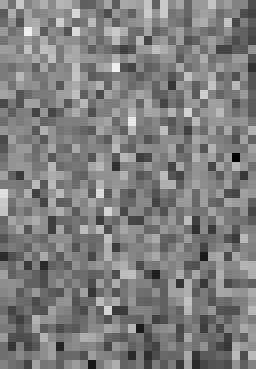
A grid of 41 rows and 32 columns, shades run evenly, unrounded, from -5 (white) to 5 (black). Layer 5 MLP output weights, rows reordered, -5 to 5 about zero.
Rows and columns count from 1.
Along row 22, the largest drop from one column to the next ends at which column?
13
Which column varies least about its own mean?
9
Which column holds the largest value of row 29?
26
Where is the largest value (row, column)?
18, 30
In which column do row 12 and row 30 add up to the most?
6
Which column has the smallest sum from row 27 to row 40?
32
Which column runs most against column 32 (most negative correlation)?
10
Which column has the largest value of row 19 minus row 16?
15
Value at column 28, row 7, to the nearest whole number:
0
